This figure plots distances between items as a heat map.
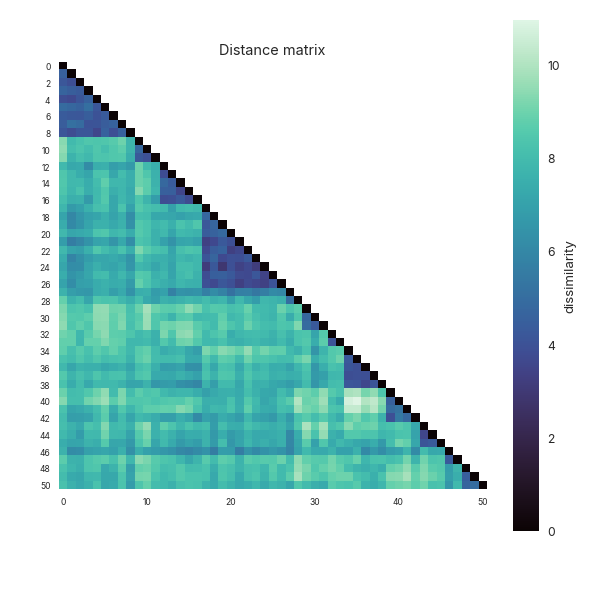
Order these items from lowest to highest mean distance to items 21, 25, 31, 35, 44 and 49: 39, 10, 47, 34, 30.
30, 34, 47, 39, 10
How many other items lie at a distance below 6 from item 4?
8
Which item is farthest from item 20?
34
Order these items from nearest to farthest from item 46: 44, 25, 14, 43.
14, 25, 44, 43
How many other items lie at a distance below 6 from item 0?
8
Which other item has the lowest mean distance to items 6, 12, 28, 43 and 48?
8
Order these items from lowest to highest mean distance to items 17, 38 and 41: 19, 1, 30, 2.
19, 1, 2, 30
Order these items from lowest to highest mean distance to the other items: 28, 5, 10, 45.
45, 5, 28, 10
